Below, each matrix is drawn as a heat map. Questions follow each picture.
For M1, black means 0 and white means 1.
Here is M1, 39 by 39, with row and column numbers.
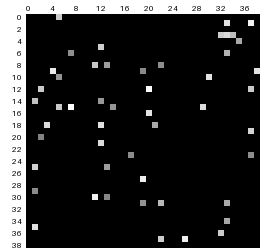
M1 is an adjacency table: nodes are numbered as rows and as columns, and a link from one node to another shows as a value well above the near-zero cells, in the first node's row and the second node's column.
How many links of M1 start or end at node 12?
7
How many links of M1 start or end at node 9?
3
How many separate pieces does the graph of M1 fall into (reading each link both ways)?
3
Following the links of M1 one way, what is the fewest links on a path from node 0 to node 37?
3
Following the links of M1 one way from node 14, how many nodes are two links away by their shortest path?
4
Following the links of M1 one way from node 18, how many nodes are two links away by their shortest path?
6
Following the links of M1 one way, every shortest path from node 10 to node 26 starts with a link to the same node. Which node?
node 5
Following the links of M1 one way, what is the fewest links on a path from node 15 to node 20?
3
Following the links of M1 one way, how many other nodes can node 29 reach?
5
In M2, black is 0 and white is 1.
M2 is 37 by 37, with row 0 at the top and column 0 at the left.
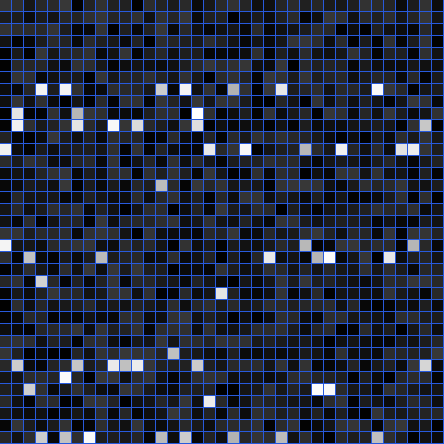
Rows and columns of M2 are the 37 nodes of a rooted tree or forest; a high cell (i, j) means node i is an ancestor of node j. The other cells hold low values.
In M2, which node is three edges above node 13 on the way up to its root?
36
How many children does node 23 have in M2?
1
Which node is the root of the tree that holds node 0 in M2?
12
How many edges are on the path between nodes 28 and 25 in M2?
3
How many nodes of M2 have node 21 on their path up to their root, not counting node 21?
6
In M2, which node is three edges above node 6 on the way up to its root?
30
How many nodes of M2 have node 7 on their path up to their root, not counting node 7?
7
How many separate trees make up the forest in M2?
7
